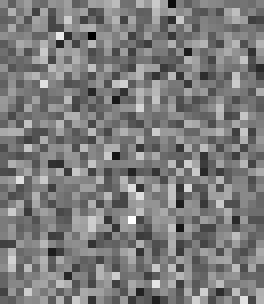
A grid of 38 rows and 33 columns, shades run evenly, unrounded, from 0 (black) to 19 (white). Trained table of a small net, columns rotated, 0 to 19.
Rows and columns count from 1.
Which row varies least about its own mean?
4
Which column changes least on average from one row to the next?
21
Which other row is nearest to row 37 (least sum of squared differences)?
19
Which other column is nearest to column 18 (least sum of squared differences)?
28
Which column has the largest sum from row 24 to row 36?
22
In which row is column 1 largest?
17
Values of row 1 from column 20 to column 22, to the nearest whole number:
15 12 1
